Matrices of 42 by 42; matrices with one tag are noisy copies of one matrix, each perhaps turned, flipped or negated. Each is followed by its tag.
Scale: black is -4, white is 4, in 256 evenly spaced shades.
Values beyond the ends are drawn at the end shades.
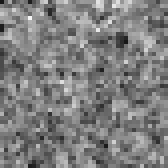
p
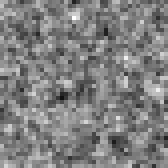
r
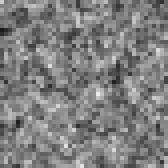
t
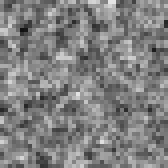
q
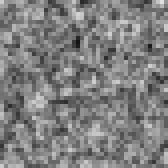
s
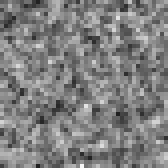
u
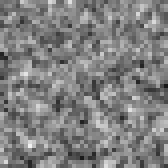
q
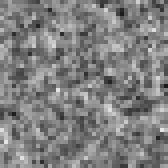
u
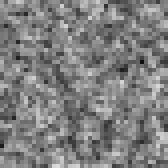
q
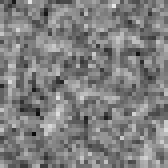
u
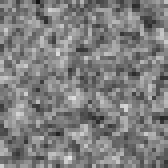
t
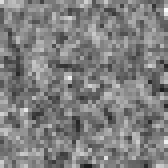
s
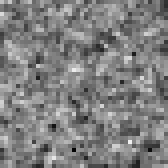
t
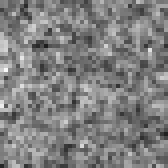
p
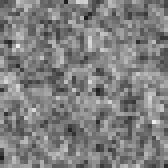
s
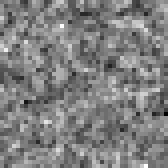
q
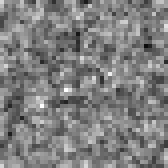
s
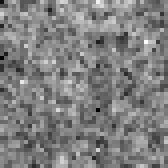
p
